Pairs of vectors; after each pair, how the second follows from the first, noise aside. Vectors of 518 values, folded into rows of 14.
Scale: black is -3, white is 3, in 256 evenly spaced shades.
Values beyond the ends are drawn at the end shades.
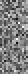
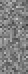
negated, shrunk.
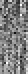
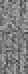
negated, shrunk.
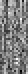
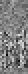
reversed, negated, partly zeroed.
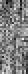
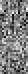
wrapped around.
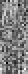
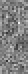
wrapped around, negated, shrunk.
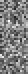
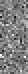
partly zeroed.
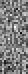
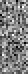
wrapped around.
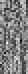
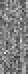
negated, shrunk.
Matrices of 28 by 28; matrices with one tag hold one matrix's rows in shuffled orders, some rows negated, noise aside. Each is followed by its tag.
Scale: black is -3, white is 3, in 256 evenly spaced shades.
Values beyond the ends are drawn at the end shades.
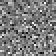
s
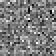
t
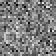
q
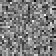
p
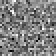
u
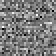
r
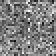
t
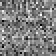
r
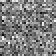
r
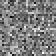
u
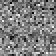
u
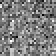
u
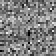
t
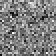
u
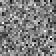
p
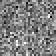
q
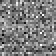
r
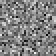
s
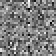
t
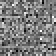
r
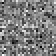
r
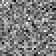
p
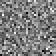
p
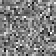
q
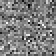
t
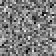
p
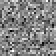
u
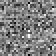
t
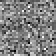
t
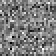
u
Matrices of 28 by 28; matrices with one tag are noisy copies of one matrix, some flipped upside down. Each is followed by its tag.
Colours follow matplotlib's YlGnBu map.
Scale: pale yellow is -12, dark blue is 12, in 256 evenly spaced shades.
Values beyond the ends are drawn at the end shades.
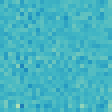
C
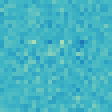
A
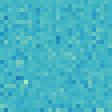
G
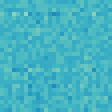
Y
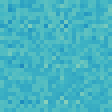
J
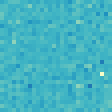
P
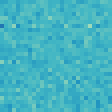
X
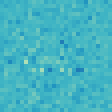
A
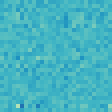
C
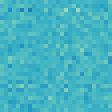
J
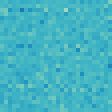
J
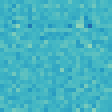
P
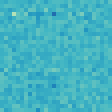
Y
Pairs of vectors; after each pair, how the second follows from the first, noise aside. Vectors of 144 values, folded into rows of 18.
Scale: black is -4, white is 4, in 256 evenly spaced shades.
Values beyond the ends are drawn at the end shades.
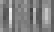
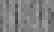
wrapped around, negated, shrunk.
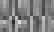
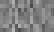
wrapped around, negated, shrunk.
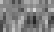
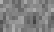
shrunk.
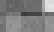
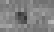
wrapped around, negated, shrunk.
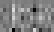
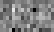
copied.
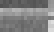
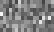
shuffled.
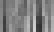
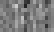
wrapped around, partly zeroed.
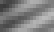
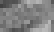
wrapped around, partly zeroed.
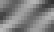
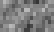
wrapped around, partly zeroed.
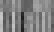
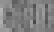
wrapped around, negated, shrunk.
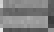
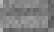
shrunk.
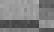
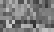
sign-scrambled.
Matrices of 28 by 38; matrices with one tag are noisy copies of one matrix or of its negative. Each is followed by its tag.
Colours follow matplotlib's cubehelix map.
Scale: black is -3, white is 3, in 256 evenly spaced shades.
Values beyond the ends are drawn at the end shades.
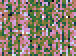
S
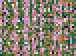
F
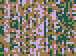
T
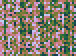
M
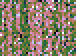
S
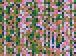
M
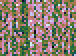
S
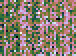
M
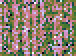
F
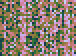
M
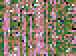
T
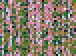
S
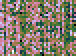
M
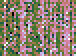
M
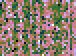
F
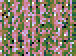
F
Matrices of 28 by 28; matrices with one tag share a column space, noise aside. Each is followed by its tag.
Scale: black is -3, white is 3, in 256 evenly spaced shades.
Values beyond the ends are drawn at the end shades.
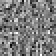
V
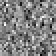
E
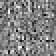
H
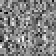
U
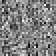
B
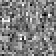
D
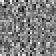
V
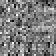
V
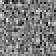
U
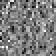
H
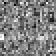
D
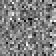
B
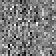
B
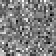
V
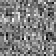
D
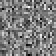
B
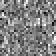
U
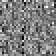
H
